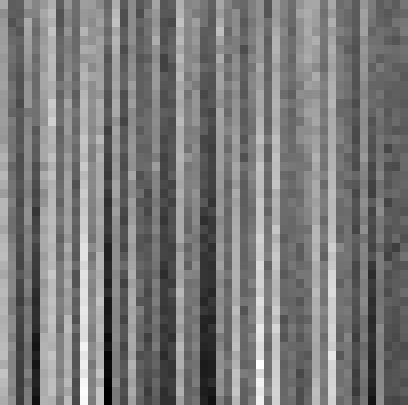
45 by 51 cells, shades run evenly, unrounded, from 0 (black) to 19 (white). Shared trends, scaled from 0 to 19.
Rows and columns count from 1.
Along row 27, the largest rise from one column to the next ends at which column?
11
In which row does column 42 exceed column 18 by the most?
40
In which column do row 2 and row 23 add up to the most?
7
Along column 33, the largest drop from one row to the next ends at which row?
42
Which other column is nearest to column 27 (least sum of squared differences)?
26
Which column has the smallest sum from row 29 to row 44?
14
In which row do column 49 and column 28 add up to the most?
4
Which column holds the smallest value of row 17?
27
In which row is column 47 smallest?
45
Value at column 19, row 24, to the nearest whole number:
5
